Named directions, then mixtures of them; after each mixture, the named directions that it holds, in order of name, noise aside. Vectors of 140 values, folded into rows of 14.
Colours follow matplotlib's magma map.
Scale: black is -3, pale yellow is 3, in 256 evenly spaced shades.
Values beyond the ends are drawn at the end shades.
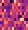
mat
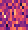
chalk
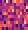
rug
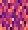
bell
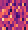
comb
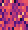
mat.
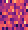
rug.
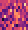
chalk, comb.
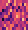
comb.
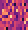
comb, rug.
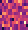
bell, rug.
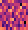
bell, chalk.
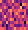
bell, chalk.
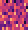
rug.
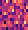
rug.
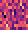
chalk.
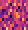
comb.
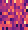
rug.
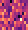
comb, mat.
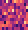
rug.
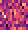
chalk.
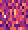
chalk.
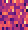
rug.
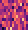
bell, comb.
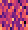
bell.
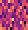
bell.
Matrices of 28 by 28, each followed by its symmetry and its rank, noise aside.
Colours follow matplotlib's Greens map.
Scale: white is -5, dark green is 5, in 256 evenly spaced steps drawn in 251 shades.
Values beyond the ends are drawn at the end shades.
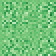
no symmetry, rank four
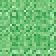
symmetric, rank four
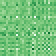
symmetric, rank two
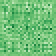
no symmetry, rank four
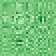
symmetric, rank three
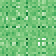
symmetric, rank two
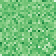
symmetric, rank four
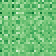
no symmetry, rank three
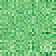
no symmetry, rank four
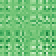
antisymmetric, rank two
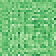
antisymmetric, rank four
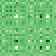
symmetric, rank two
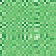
symmetric, rank two
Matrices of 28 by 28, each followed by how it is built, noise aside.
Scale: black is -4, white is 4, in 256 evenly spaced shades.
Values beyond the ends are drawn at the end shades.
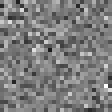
block diagonal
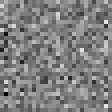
uneven columns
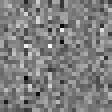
uneven columns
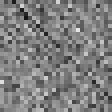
Toeplitz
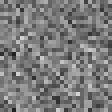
Toeplitz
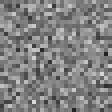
noise
